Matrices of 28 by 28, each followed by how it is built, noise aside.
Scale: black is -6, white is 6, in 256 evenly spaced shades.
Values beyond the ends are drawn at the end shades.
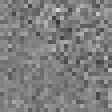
upper triangular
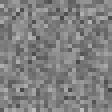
repeating columns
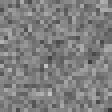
noise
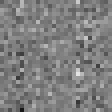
uneven columns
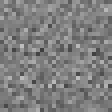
repeating columns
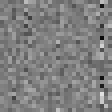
uneven columns
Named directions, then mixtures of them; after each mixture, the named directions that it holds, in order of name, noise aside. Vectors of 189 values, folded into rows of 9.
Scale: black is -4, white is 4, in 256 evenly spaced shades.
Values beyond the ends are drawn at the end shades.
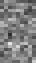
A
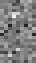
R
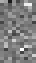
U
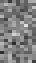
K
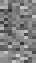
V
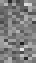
K, U.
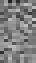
A, K, U.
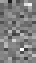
U.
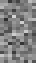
K, R, V.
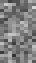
K.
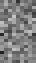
A, K, R.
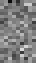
K, U.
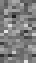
R, V.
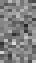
K.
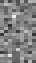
K, R.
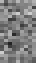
A, K.
